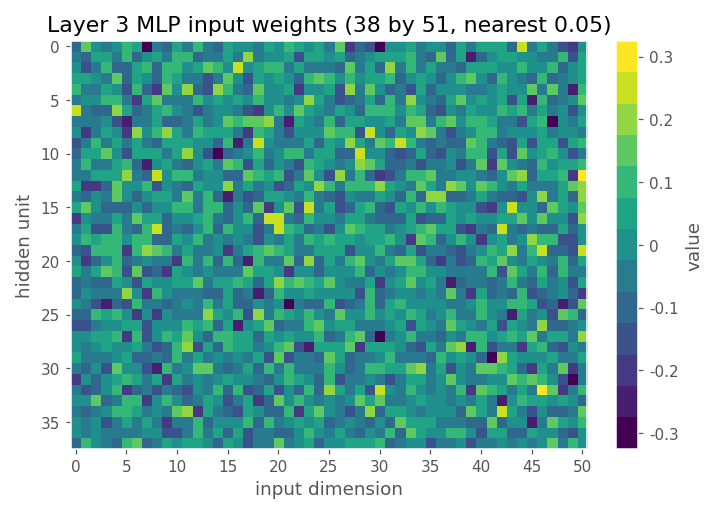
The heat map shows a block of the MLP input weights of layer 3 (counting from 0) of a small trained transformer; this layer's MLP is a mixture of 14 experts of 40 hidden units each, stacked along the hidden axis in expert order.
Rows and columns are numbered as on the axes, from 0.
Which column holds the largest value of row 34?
42
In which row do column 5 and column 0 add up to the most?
6
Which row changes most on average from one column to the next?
32
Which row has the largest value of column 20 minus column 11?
17
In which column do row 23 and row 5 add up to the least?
45
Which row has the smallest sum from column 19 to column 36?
24
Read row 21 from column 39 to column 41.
-0.05 -0.05 0.1
